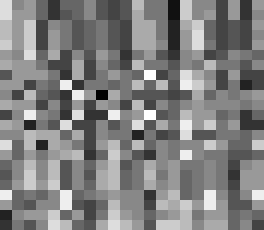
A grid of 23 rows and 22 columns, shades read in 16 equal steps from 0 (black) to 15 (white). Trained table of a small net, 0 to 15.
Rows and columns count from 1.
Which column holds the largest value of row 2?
1
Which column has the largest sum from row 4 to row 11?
17
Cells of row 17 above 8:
7
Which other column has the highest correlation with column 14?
6
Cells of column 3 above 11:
7
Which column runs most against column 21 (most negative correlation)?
16
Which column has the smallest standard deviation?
2
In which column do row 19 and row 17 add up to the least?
20
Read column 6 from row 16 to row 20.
10 5 5 5 14
